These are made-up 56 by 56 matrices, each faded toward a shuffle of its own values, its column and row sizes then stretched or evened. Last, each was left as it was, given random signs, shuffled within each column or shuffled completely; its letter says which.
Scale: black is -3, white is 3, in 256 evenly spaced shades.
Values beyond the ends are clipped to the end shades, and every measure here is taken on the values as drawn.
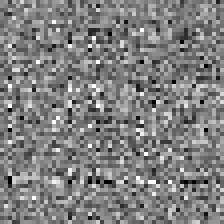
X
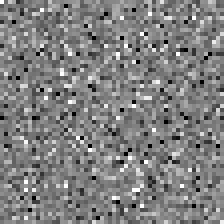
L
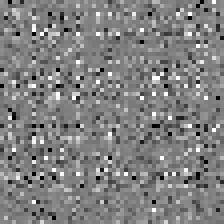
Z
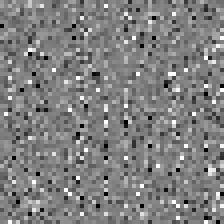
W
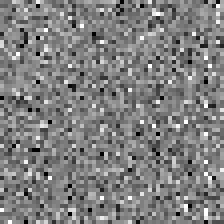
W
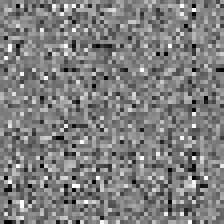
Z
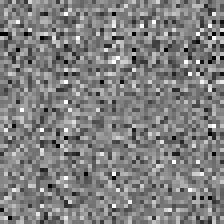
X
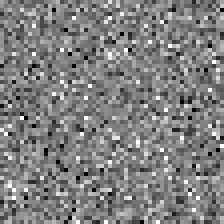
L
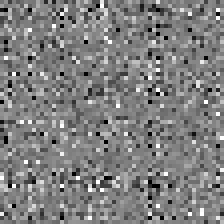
Z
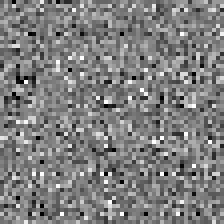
Z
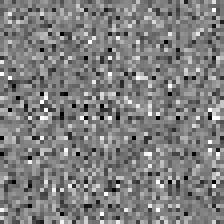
Z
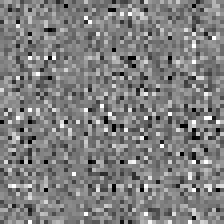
Z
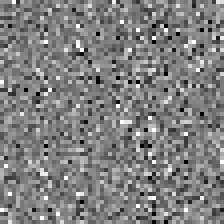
W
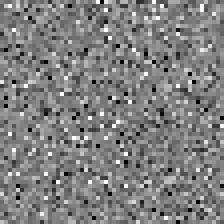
L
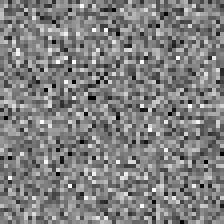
L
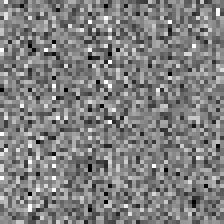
W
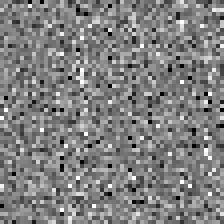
W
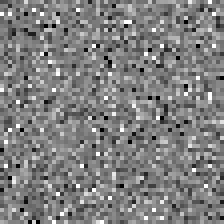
L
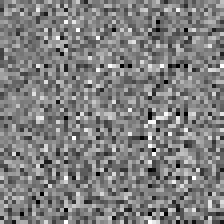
Z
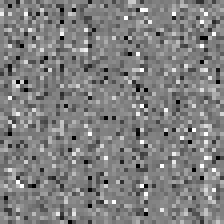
W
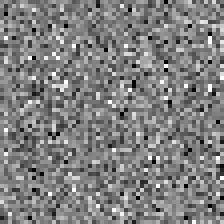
W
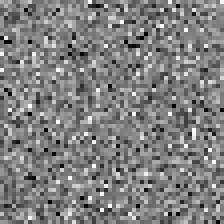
L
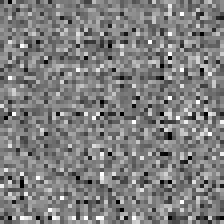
Z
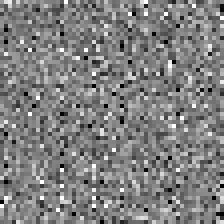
W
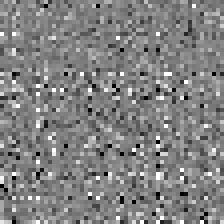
Z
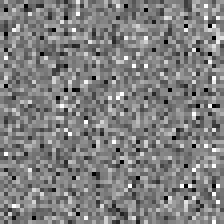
W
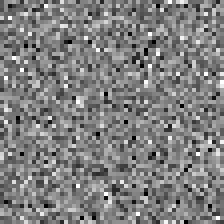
L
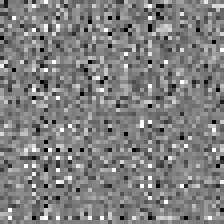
X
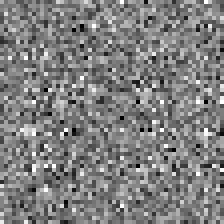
Z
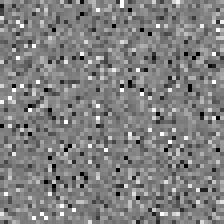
L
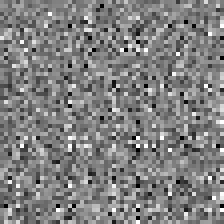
Z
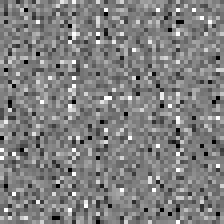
W
